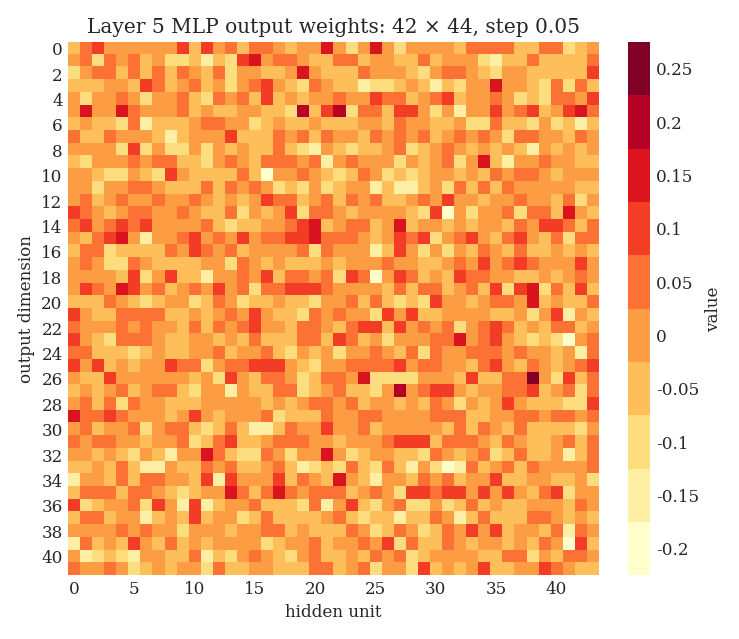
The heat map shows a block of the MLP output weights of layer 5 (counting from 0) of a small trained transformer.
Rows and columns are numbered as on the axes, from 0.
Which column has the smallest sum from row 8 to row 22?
25
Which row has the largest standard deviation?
5
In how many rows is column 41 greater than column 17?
12
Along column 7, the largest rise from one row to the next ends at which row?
34
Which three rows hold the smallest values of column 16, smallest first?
10, 30, 39
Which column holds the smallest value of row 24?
42
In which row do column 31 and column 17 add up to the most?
35
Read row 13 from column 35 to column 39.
0 0.05 -0.1 0.05 0.05
